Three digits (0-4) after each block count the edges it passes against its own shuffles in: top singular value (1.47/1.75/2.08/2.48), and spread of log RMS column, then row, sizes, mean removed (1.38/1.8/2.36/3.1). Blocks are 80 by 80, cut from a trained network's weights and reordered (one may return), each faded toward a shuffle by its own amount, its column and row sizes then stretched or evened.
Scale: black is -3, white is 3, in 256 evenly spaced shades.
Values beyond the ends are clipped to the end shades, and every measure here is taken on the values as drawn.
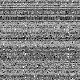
4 1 1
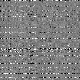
2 1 4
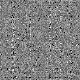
0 3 1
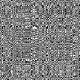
3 3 2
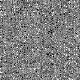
1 2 0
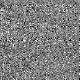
1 3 2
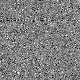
0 0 1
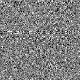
2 1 2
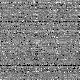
2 0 3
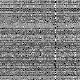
4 3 0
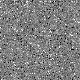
0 1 0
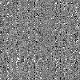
1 3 1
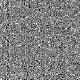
1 1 2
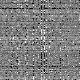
3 3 1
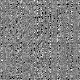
0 4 0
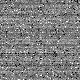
2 0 0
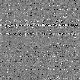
1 1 3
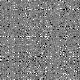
1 2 2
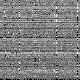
4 2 2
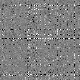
2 3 3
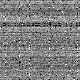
3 1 1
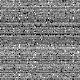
3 1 2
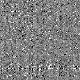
1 1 2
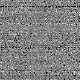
2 3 2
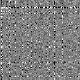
2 3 3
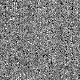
0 2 0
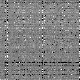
3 3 2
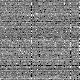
3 2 1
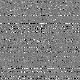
1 1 4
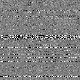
4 1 4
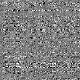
2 2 4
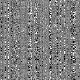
2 4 0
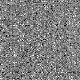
1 0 1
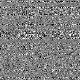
1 2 4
